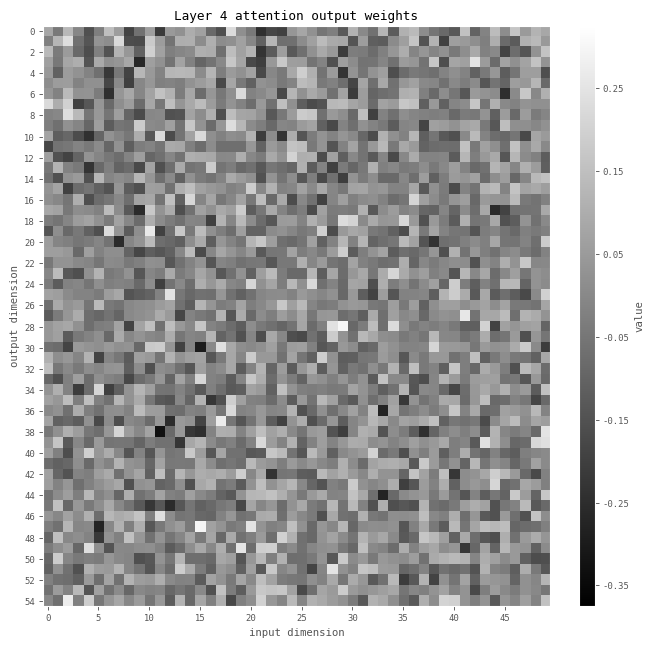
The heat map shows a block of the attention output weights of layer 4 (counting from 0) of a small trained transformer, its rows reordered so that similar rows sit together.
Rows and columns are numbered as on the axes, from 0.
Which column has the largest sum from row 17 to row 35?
43
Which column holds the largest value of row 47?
15
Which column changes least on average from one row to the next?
31
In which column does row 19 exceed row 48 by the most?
10
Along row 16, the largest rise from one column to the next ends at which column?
14
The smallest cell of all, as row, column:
38, 11
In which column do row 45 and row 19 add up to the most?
6
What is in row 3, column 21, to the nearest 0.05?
-0.2
